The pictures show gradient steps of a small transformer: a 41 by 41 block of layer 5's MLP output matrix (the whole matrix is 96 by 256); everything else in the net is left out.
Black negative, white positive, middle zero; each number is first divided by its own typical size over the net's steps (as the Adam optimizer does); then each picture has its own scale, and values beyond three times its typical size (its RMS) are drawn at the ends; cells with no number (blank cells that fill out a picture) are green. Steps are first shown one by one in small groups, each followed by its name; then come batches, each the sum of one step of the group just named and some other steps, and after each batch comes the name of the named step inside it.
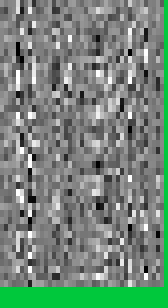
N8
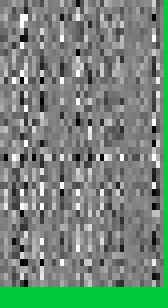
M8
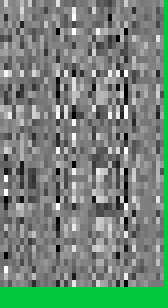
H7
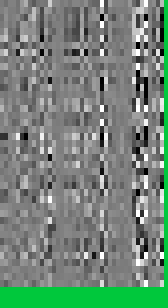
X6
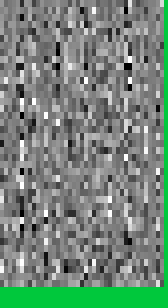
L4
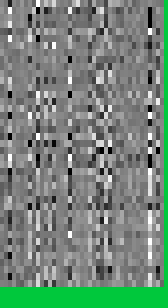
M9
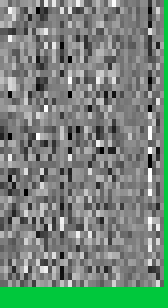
M9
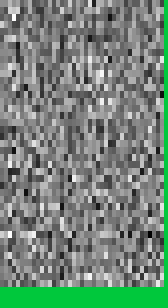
N8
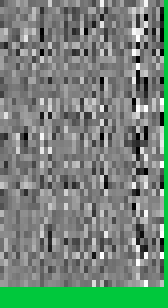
X6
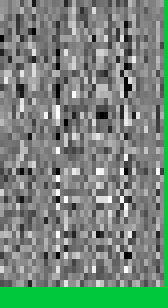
L4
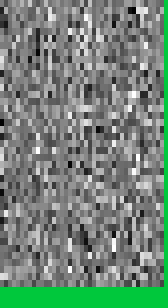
H7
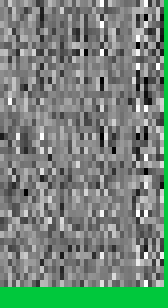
X6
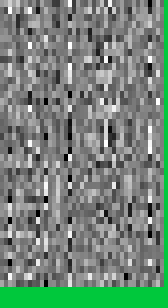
N8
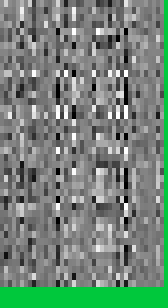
H7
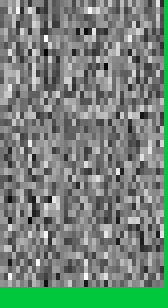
N8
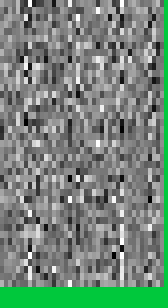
N8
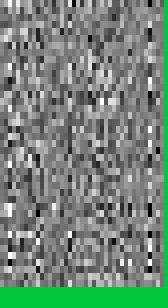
N8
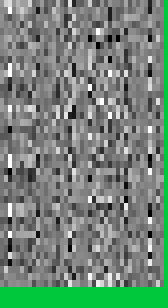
H7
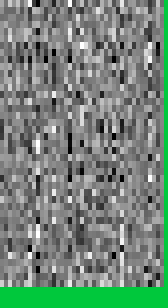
N8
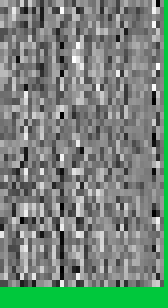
H7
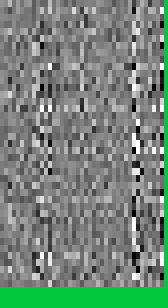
L4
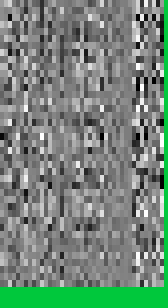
X6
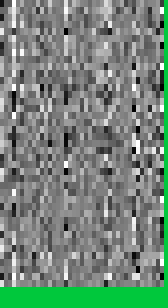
M9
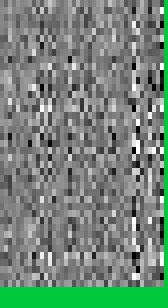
M9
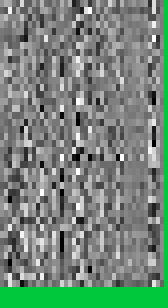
M8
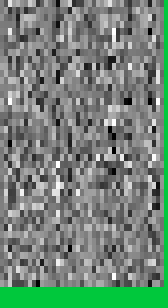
M8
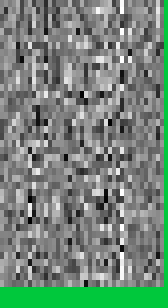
N8
